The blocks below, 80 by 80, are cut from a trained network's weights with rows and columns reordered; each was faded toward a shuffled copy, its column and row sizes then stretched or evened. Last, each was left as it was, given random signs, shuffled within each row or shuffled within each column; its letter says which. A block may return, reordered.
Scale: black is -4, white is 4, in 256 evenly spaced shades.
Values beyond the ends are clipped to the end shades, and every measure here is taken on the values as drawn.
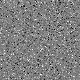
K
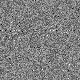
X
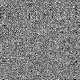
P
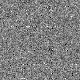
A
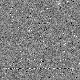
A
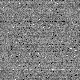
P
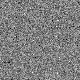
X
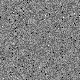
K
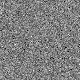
X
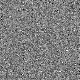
A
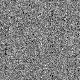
K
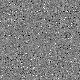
X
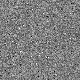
A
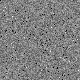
K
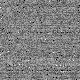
P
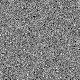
X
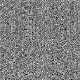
P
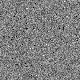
X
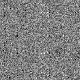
P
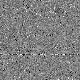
X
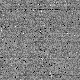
P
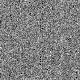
K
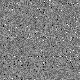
A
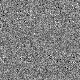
A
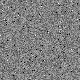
K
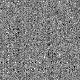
P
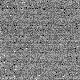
P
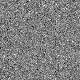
K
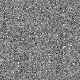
P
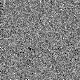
A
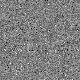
A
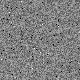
K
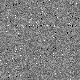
A
